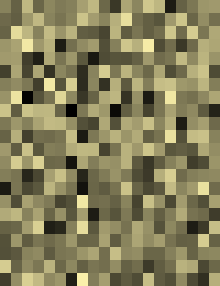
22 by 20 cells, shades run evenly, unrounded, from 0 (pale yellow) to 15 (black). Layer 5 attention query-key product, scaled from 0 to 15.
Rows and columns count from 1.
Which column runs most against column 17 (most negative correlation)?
13
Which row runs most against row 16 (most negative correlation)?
11
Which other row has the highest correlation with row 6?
19
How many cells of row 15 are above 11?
2
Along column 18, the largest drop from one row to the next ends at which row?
3
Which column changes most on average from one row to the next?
8
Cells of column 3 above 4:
16
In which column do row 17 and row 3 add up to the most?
9
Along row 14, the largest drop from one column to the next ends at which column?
15
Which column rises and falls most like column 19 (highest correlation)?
7
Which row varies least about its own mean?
20
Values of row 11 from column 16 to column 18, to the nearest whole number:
1 10 3
